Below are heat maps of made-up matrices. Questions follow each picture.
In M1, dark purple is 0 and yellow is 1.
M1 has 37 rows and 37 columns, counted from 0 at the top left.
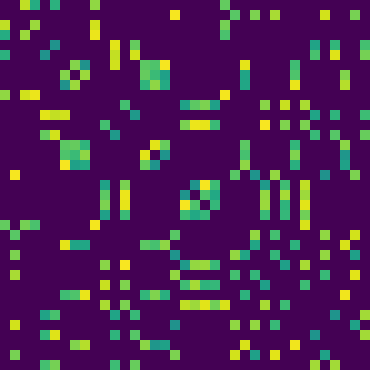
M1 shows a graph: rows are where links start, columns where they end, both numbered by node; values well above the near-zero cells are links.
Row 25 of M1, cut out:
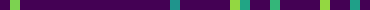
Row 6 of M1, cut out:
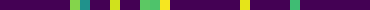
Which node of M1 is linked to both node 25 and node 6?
node 24
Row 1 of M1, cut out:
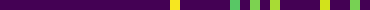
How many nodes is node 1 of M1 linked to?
6
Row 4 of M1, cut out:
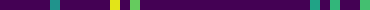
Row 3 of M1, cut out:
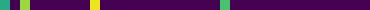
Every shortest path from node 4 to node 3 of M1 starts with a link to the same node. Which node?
node 5
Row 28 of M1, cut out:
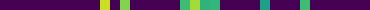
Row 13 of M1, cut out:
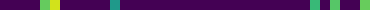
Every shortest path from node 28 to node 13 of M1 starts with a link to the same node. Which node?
node 30
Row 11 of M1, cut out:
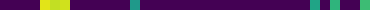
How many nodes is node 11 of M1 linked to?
7
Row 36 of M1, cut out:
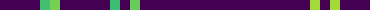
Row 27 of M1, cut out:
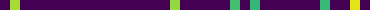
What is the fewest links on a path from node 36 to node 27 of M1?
5
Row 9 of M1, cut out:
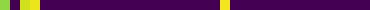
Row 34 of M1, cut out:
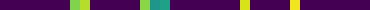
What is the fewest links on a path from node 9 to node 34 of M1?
6
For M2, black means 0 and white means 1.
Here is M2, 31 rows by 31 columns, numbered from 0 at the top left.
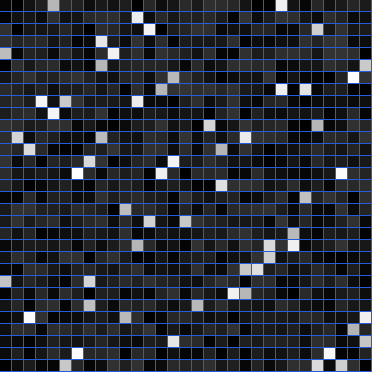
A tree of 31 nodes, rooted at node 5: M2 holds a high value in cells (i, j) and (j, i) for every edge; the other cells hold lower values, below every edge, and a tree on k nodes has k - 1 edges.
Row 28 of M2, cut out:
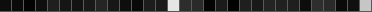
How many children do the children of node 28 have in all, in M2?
2
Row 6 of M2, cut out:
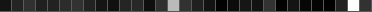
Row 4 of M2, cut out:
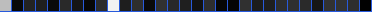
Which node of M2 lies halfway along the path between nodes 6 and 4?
7
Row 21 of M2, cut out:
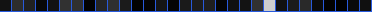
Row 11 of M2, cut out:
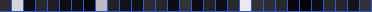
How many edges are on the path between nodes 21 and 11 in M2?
3
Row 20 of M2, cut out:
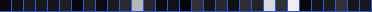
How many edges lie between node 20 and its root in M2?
3
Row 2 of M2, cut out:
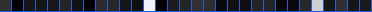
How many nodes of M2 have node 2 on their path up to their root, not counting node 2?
3
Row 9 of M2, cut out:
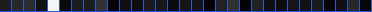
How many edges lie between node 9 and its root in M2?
9
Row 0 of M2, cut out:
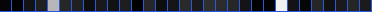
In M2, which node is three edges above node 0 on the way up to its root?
13
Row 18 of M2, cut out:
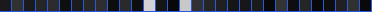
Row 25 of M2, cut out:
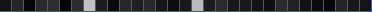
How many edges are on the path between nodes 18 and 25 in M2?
9
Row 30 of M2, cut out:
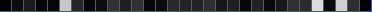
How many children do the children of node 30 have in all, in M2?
3
